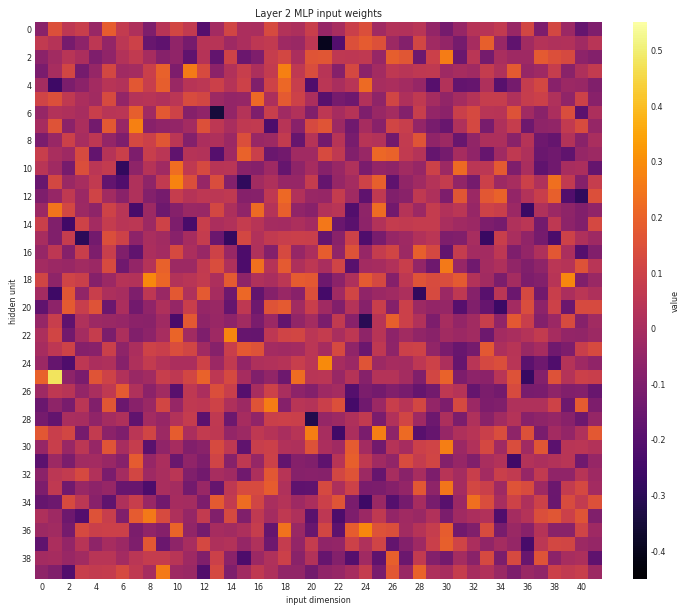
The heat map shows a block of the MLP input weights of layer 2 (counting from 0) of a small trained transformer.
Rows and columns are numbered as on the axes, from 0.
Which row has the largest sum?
18
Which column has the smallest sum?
0
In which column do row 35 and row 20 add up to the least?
34
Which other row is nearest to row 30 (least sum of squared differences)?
32
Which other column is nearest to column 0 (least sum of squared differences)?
19
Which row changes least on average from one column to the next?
5
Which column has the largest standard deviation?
21
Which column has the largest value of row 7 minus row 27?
7
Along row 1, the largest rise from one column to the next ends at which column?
23
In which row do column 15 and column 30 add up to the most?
33
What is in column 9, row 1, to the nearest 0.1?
-0.2
